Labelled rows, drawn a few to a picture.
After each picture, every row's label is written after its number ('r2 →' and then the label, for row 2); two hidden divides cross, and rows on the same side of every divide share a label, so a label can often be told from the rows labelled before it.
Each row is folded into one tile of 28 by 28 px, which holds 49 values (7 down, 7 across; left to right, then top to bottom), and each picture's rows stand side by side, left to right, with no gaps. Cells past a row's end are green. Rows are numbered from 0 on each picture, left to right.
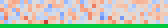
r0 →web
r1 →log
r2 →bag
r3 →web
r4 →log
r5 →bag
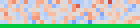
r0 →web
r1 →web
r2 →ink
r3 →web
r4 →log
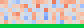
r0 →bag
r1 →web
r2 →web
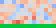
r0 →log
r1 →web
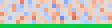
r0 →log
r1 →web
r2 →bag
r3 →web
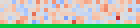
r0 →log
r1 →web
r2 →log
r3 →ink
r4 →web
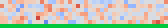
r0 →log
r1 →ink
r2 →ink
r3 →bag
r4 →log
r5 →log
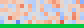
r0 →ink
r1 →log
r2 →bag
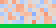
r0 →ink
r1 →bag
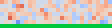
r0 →ink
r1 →bag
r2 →web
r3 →ink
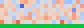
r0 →log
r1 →bag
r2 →bag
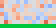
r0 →bag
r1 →log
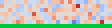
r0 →log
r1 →web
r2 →ink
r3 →log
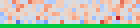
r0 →ink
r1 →ink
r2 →bag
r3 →log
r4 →web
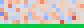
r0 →web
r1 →web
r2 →bag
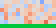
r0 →web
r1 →log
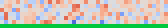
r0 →web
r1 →log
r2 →ink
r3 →ink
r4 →web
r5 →web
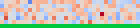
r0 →web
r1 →web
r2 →ink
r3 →bag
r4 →bag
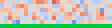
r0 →ink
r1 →web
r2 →ink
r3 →bag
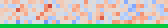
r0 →ink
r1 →ink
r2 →ink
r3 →bag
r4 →log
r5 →log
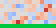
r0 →log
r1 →ink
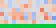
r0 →bag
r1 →bag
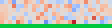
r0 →log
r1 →ink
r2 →log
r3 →ink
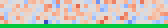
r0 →bag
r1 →ink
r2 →ink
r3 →log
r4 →ink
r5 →ink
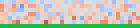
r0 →log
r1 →log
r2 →bag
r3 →log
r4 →log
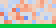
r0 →bag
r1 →web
